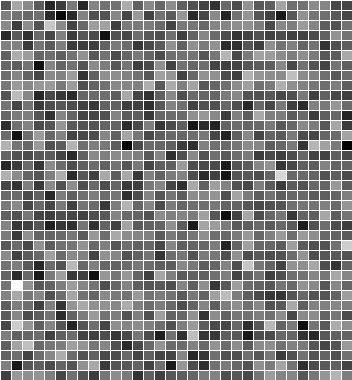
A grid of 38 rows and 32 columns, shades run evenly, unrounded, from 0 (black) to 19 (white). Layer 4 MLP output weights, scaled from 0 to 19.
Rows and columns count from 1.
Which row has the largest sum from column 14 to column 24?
9
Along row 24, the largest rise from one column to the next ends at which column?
3
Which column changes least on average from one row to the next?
30
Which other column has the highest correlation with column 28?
23
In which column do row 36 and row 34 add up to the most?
6
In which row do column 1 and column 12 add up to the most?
18
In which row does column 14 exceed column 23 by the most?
33
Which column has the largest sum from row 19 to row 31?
19
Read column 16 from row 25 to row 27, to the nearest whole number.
10 8 7
